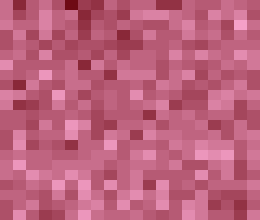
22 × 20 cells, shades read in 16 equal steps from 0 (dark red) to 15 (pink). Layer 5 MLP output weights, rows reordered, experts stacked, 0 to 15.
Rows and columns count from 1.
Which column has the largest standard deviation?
7
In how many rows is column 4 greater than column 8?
12
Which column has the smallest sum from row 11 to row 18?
19
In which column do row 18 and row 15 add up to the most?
16
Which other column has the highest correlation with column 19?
4
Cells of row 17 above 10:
3
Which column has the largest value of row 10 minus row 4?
5
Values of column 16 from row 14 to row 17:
9 12 14 7
